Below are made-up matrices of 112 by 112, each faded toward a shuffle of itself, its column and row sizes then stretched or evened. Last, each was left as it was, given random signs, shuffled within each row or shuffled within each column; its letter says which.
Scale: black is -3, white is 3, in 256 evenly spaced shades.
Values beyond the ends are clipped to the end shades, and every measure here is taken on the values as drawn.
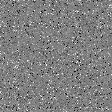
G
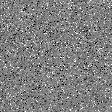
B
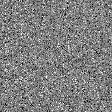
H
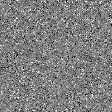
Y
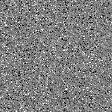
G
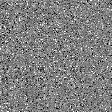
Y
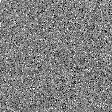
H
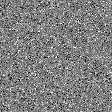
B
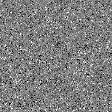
G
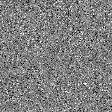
G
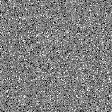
Y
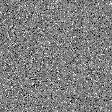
H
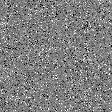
H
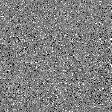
G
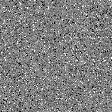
H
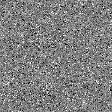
G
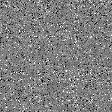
G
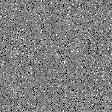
Y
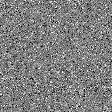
B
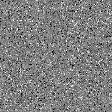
Y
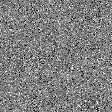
G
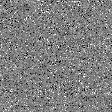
G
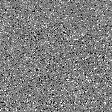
B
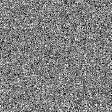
G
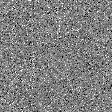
H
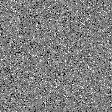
H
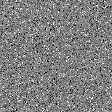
H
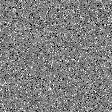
B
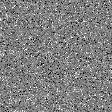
B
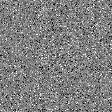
G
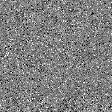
Y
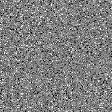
Y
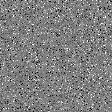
G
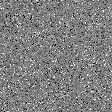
B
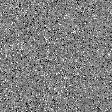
H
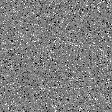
H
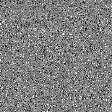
G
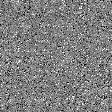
G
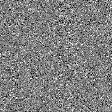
Y
